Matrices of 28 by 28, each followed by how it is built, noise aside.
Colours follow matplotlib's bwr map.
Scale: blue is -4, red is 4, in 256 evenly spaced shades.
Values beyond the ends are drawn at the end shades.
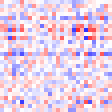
low rank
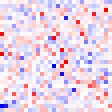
sparse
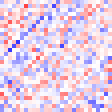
Hankel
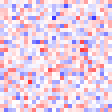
repeating columns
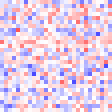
repeating columns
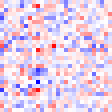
low rank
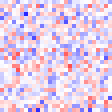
repeating columns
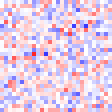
noise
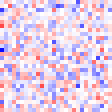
low rank
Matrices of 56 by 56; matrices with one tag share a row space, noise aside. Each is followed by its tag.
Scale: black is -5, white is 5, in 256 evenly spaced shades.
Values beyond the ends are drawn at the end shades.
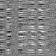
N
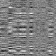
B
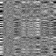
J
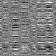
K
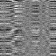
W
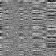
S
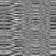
W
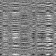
K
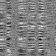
N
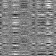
K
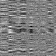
B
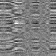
W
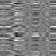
W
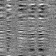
N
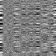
J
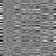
J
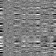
J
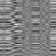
W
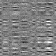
K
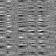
N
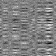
K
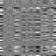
J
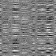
K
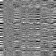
J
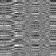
W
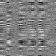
N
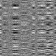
K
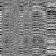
S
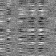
N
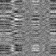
W
